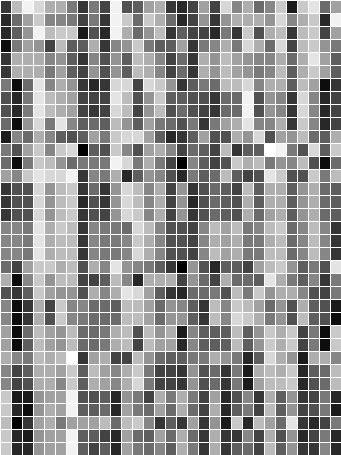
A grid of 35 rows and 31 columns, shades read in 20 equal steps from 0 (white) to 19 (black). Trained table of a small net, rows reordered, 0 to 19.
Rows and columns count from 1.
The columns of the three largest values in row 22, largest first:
2, 13, 30
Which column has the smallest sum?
4
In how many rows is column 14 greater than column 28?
13
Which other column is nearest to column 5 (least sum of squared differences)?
25
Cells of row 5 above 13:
4
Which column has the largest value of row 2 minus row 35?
1
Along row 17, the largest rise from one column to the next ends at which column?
8
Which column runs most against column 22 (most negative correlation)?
7
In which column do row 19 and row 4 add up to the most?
18
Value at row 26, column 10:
10
